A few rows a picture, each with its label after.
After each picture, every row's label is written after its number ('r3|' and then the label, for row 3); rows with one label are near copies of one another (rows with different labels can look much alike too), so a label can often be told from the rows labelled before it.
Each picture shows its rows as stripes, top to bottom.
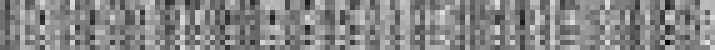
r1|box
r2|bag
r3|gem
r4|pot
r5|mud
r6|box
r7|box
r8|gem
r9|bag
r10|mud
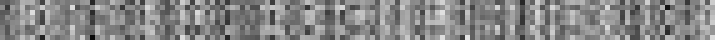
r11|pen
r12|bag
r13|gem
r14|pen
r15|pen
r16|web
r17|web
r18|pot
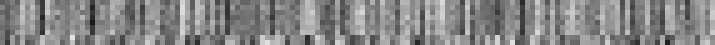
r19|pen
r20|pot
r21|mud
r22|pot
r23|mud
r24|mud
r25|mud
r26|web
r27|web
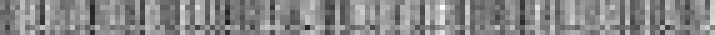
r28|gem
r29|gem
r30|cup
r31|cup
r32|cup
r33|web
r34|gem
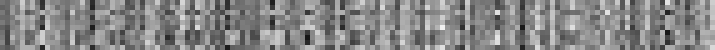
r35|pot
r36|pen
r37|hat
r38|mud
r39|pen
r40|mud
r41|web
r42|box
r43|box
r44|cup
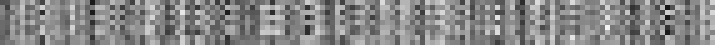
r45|pen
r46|web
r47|pot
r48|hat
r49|gem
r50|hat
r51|web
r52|mud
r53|mud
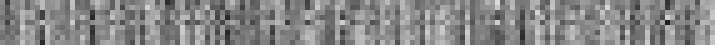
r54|box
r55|hat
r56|pen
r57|pot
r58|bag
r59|gem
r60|mud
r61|cup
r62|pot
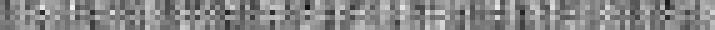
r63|web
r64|box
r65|cup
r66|bag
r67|cup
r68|cup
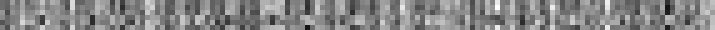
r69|hat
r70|hat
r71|bag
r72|pot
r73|pen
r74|hat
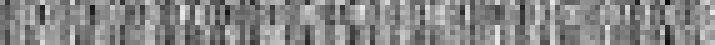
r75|bag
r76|mud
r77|pot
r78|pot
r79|gem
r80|hat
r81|web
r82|box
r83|box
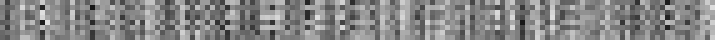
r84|bag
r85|pot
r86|box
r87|web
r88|pen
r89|bag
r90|mud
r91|pen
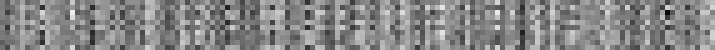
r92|hat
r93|pot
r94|bag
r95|hat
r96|cup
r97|box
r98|gem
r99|cup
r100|mud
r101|web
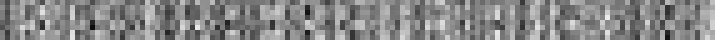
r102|gem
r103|box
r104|box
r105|hat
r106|cup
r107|pen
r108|box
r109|bag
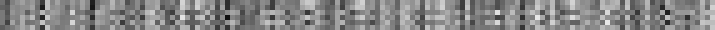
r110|mud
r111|mud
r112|hat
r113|pot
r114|hat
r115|pen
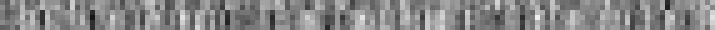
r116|hat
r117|bag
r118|pot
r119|pot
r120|pot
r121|gem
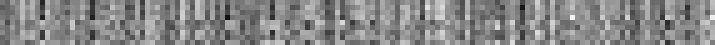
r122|gem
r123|pen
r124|gem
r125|pot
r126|bag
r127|hat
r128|gem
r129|pen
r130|web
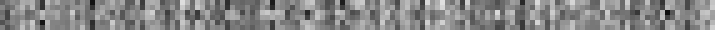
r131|mud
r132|pot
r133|web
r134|web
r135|pen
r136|pot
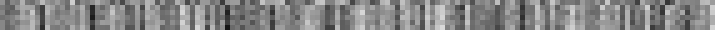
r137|bag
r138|cup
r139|pot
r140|cup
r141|pot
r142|cup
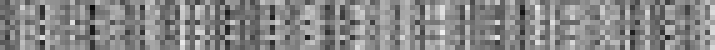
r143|web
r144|gem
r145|cup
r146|mud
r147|box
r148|pot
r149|gem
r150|box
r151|mud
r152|pot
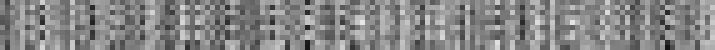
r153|box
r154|pot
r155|hat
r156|mud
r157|mud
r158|box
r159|pen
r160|mud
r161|box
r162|box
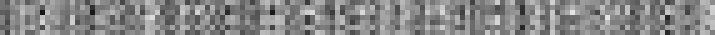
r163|web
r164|cup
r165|mud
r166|hat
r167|box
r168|pen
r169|web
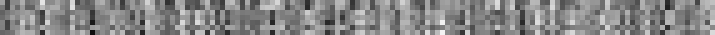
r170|box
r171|web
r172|mud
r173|pen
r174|gem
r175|bag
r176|cup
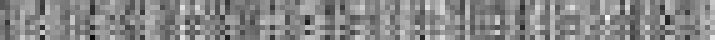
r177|pen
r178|mud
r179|gem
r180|hat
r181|web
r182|mud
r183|box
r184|pot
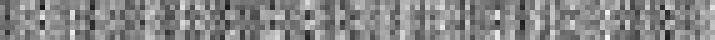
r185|mud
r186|pot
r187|hat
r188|box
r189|mud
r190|cup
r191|box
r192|hat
